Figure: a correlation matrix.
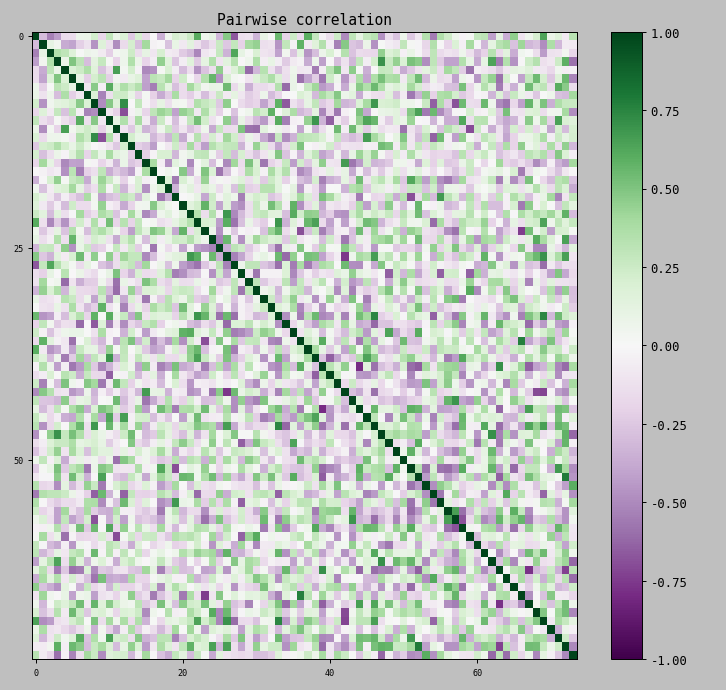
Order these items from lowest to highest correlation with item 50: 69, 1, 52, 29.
52, 69, 1, 29
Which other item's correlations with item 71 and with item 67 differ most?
48
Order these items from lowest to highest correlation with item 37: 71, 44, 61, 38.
44, 61, 71, 38
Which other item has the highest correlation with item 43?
57
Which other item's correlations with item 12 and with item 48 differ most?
45
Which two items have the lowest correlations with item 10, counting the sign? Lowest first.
40, 34
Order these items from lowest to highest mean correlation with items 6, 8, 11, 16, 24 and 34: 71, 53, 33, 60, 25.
25, 60, 53, 71, 33
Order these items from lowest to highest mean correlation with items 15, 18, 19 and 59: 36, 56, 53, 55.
56, 53, 36, 55
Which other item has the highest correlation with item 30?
59
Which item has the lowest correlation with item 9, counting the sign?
12
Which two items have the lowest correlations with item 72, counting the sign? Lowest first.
63, 39
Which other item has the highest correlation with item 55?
19
